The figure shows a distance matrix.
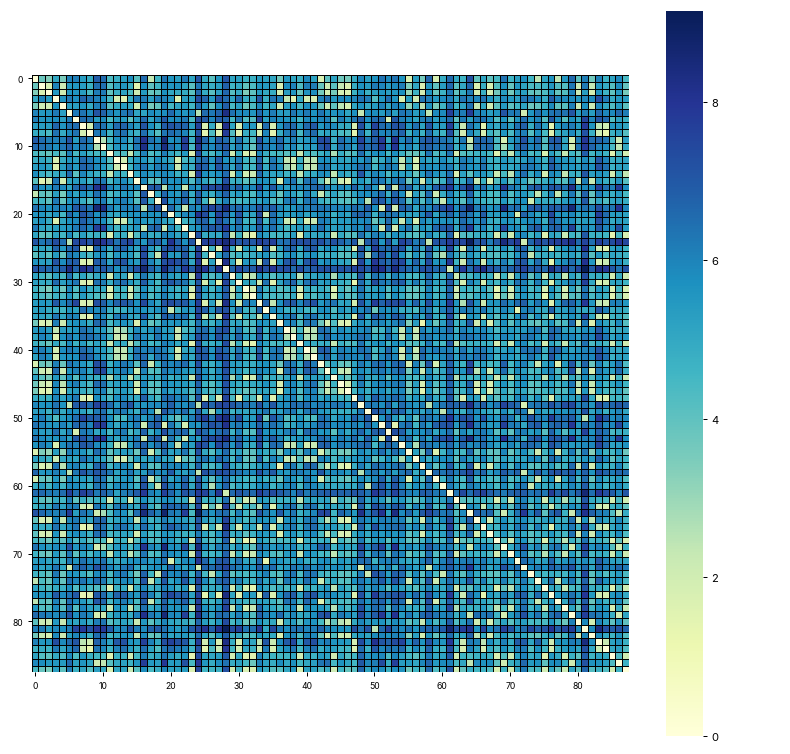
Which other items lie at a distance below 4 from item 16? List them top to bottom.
19, 22, 51, 53
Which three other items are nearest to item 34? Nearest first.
71, 20, 50
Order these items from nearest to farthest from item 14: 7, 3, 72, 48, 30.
3, 30, 7, 72, 48
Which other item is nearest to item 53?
51
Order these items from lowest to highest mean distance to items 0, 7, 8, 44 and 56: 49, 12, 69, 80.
80, 12, 49, 69
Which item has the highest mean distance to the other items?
28
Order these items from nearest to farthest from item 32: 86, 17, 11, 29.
11, 29, 86, 17
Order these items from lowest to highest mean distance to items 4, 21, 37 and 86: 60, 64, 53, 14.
14, 64, 60, 53
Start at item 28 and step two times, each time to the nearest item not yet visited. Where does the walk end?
12
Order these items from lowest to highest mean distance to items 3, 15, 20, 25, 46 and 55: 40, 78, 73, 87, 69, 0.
0, 87, 73, 78, 40, 69
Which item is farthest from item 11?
24
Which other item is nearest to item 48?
72
